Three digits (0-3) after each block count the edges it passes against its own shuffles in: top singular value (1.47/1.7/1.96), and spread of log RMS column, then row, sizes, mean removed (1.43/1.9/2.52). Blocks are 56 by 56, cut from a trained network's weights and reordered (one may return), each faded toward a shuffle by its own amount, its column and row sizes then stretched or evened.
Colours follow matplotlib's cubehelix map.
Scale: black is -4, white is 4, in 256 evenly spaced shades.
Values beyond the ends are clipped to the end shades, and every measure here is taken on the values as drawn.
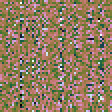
1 3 0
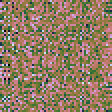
3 2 1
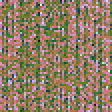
3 0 0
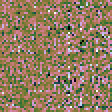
1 2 1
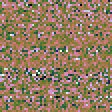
0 0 3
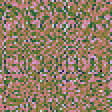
3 1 1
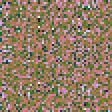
2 2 1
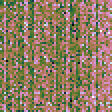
3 0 1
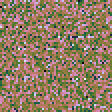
0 0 1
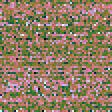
1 0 2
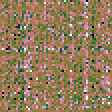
1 2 2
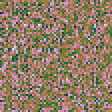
2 0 0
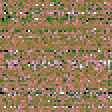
0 0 3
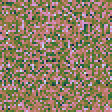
1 0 1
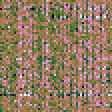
3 0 2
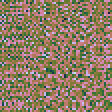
3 1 0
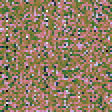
0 2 0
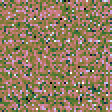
0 0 1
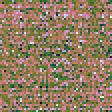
1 1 0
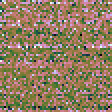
1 0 2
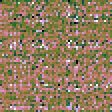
1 2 2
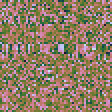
3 0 2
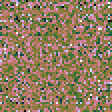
0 1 2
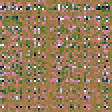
0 3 3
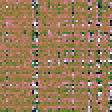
1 3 2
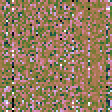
2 3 1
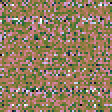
0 0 3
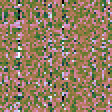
3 3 0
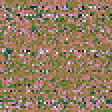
0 0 3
